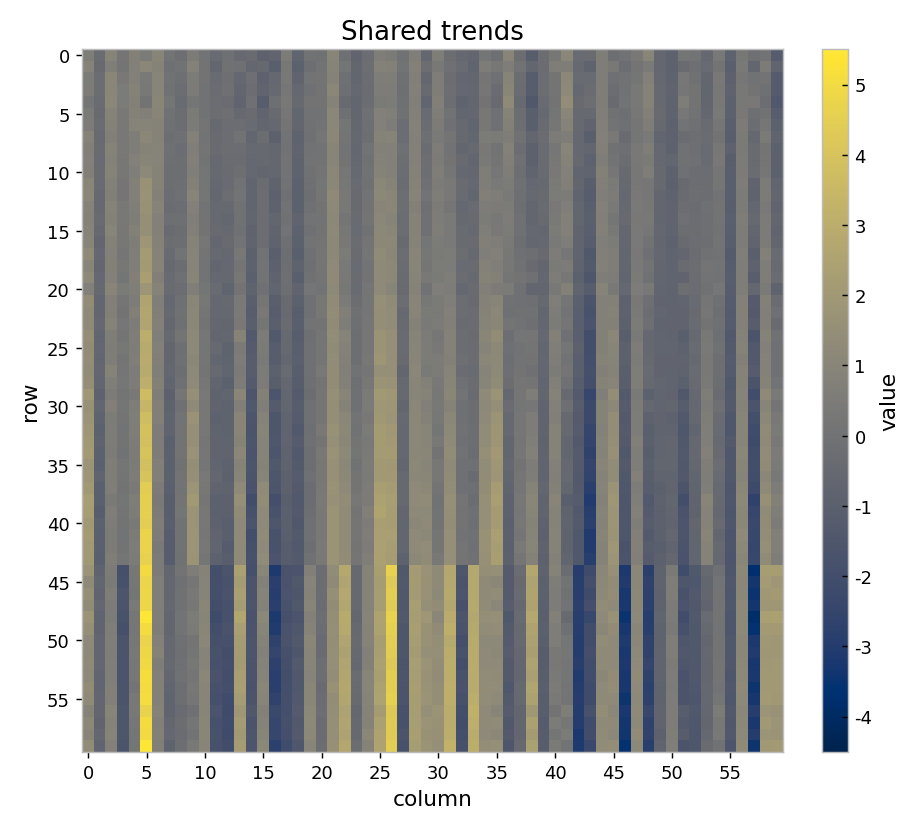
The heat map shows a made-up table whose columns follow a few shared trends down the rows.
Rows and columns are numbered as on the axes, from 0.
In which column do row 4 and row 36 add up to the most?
5
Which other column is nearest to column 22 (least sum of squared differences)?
31
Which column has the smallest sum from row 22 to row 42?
43
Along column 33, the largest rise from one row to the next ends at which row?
44
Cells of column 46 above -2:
44
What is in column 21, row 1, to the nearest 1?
1
